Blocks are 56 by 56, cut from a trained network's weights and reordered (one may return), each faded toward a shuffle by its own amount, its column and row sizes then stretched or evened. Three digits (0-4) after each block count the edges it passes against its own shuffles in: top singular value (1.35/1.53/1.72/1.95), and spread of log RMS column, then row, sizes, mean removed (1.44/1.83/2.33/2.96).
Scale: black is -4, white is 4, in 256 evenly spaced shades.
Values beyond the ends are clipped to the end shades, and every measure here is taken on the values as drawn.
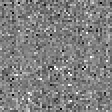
0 0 2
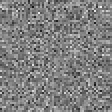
3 2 0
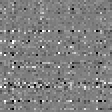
1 2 4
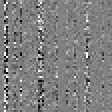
3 4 0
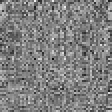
4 2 2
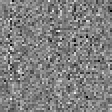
1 2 0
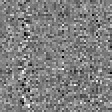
2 3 1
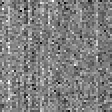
3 2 0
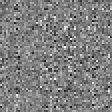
0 3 1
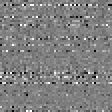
2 1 4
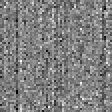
2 2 0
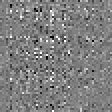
0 4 2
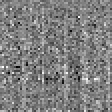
2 0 2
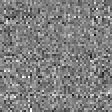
3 2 2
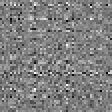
4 3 3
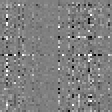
1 4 2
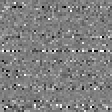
2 0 3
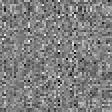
4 3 0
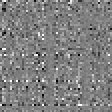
2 3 3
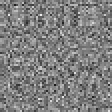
4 1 1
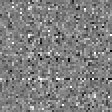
1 2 1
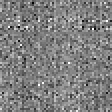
1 0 3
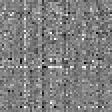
3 2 3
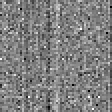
2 1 1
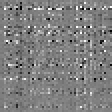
3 3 4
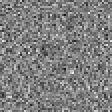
3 0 0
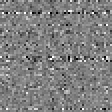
1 1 3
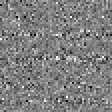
1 0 2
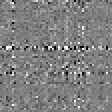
4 3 3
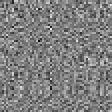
4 2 0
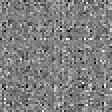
0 1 3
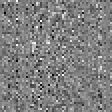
0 4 0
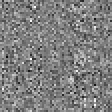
2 3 0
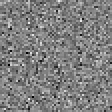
0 2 0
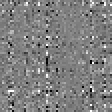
3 4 3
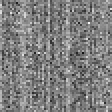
4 0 1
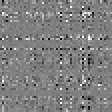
3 3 4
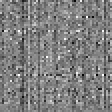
4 1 3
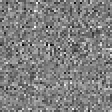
2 0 2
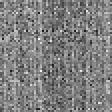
4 0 2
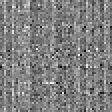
4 1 2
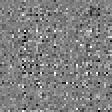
0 3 3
